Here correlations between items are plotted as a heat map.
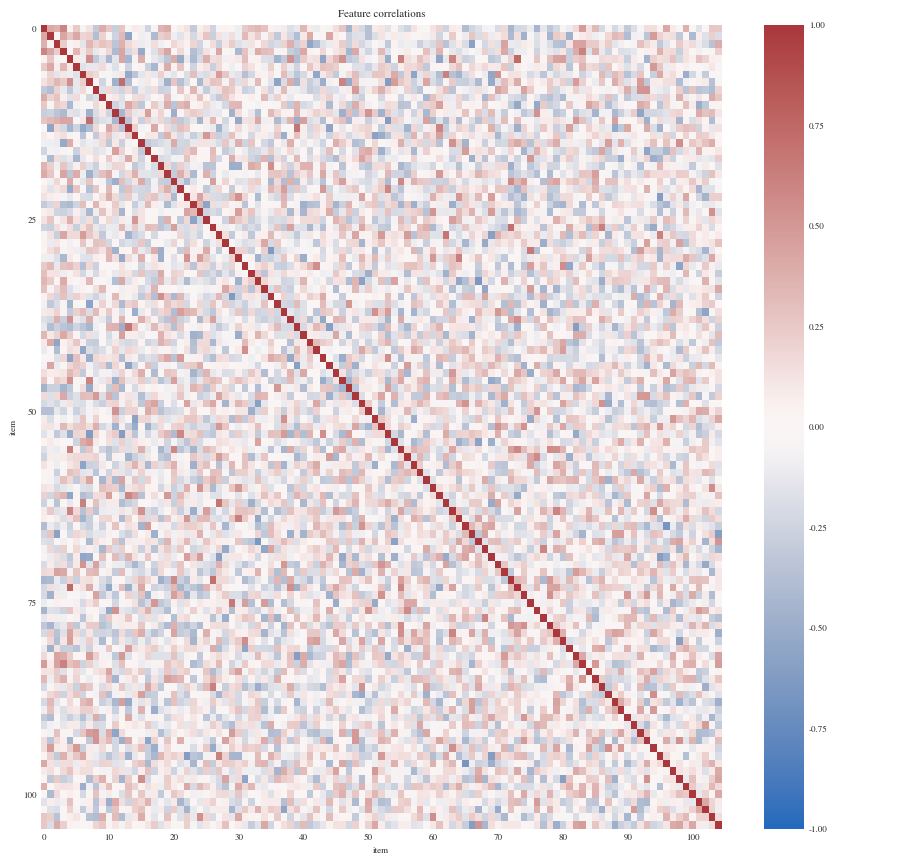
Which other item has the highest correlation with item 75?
29
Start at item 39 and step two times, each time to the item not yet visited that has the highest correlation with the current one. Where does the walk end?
61
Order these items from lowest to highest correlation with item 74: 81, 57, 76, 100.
76, 57, 81, 100
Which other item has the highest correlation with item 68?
77
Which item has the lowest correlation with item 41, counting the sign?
2
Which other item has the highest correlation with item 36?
47
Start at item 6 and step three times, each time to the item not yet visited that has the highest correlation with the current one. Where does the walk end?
95
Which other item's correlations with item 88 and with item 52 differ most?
93
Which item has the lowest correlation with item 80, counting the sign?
98
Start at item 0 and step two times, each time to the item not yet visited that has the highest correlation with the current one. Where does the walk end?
83
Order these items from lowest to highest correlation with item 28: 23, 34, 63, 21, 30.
63, 30, 21, 23, 34
